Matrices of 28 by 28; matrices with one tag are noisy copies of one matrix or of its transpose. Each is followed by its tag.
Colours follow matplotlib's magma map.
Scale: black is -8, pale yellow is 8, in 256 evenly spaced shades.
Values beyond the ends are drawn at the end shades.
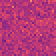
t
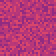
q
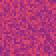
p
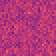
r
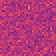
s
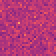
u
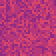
u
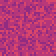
t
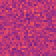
s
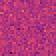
q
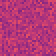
t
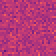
q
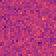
u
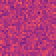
q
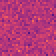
p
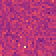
t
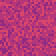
t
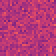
u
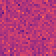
u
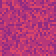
t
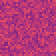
s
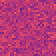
s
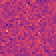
p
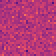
r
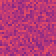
s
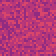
t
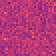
p
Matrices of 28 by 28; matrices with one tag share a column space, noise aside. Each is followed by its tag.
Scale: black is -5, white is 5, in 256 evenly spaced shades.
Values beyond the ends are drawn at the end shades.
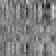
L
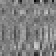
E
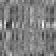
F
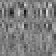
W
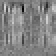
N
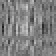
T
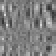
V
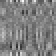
E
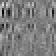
W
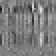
N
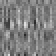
F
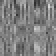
L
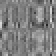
F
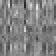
L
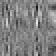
V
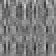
L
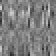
V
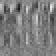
N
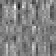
L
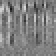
N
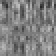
L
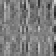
L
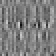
F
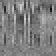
N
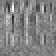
N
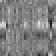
F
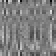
E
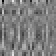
E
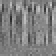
N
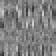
V
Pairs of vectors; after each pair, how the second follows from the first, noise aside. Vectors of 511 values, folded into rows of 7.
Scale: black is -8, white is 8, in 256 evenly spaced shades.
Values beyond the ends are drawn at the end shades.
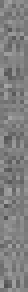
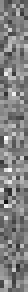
negated, scaled up.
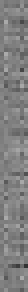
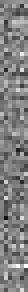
negated, scaled up.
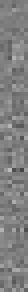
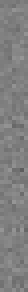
shrunk.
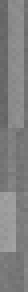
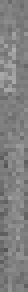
wrapped around, partly zeroed.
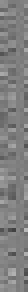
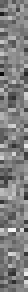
negated, scaled up.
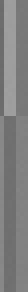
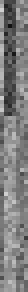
negated, scaled up.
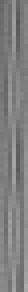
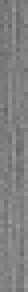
shrunk.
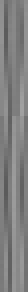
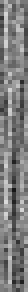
negated, scaled up.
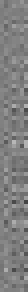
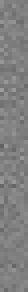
reversed, negated, shrunk.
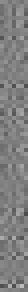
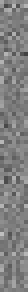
reversed, negated.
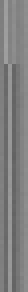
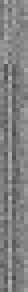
copied.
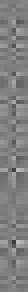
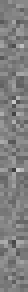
copied.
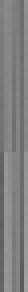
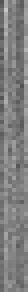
reversed, negated.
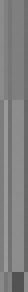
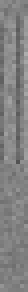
wrapped around, partly zeroed.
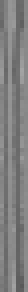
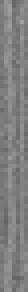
reversed, negated, shrunk.
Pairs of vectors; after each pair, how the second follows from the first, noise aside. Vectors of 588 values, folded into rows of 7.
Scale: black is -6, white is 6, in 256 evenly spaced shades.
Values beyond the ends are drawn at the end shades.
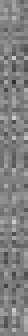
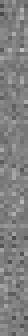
reversed, negated, partly zeroed.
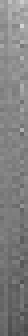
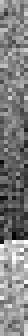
wrapped around, scaled up.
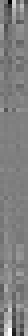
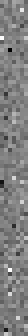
shuffled.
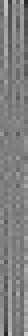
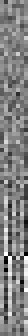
wrapped around, negated, scaled up.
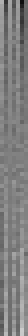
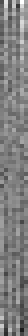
negated.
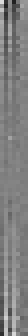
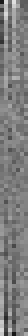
negated.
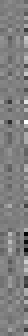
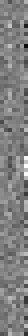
wrapped around, negated.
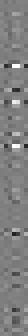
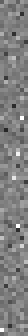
shuffled.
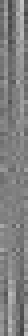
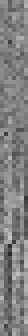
wrapped around, negated.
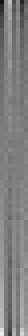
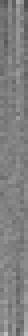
reversed, negated, shrunk.
